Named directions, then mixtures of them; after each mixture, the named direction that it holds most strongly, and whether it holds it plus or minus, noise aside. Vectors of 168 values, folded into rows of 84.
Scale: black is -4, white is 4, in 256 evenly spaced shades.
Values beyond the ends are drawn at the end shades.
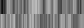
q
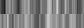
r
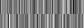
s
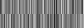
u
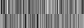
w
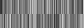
u, plus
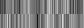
r, plus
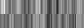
r, minus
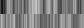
q, plus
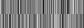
u, minus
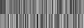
s, plus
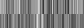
r, minus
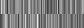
w, minus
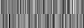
s, minus
